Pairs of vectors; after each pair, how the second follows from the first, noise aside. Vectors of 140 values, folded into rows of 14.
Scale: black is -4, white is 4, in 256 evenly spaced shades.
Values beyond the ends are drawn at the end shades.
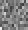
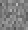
wrapped around, shrunk.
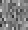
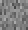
wrapped around, shrunk.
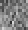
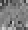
partly zeroed.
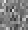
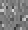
partly zeroed.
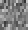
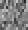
copied.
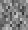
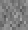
shrunk.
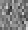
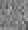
negated, shrunk.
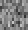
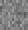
shrunk.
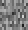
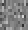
partly zeroed.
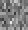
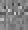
negated, partly zeroed.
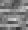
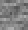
wrapped around, shrunk.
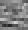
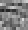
wrapped around.
